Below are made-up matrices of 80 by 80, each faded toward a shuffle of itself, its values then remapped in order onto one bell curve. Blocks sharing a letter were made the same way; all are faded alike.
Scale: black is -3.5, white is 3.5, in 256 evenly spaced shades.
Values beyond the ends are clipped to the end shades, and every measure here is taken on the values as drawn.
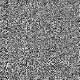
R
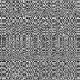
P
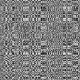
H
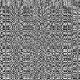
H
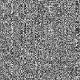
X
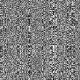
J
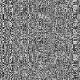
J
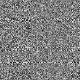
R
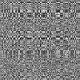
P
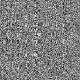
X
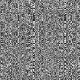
J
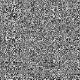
R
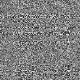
R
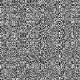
J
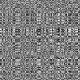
H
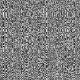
J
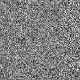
X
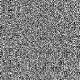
X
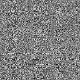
R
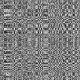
H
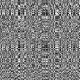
H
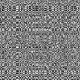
P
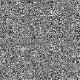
R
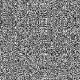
X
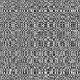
P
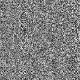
X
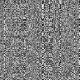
J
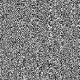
X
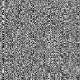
J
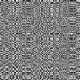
H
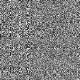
R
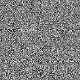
R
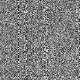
R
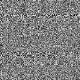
R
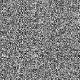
X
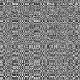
H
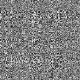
R
